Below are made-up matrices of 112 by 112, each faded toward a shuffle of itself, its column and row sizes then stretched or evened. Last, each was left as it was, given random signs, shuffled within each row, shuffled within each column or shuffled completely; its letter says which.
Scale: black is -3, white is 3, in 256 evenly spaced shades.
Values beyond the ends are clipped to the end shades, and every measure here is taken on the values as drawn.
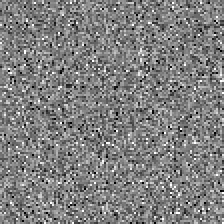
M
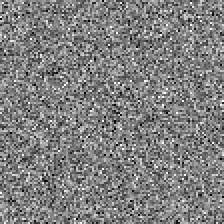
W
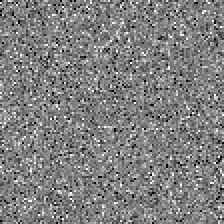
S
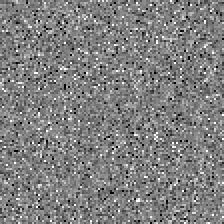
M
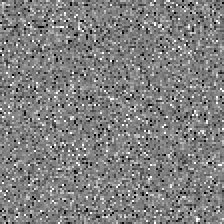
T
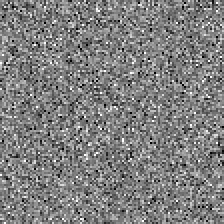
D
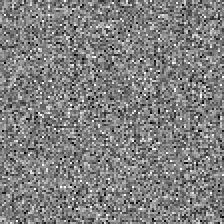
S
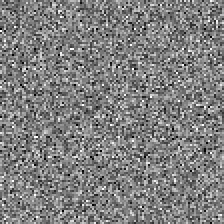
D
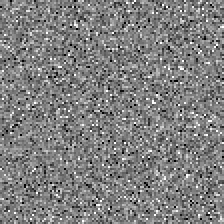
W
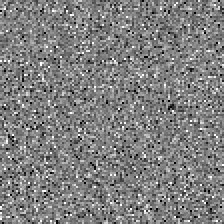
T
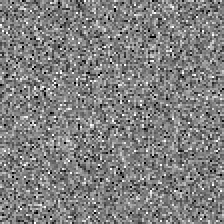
W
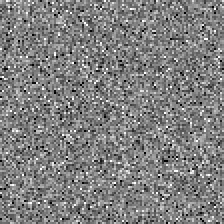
W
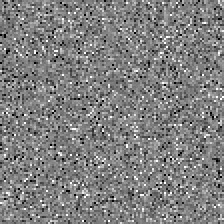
D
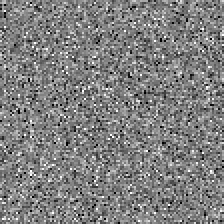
S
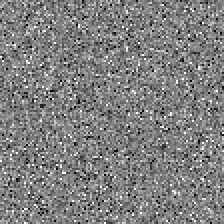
S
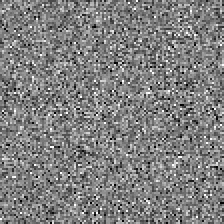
M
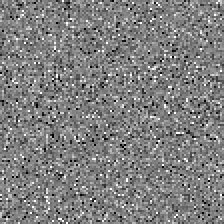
T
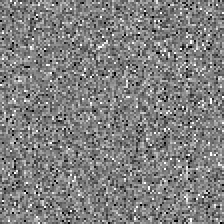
S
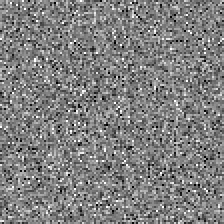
S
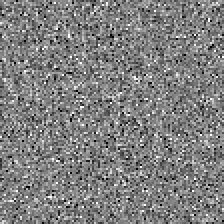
T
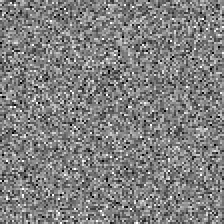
W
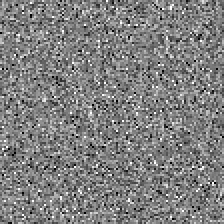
M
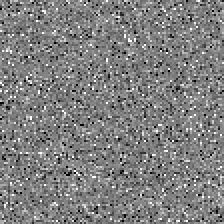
T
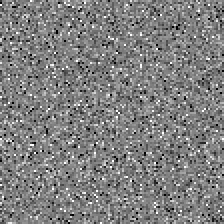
S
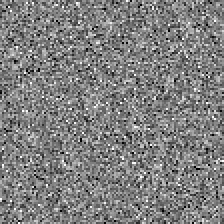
W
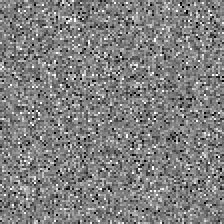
D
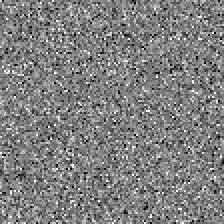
T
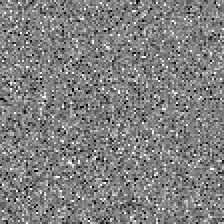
S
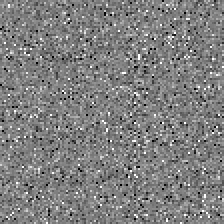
M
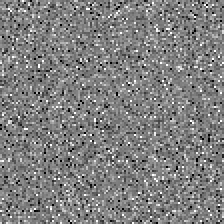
T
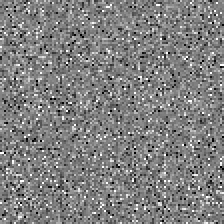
D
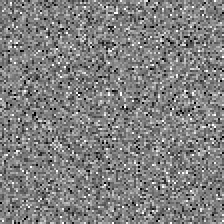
M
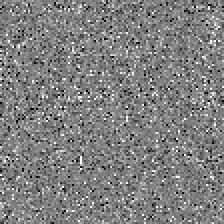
D
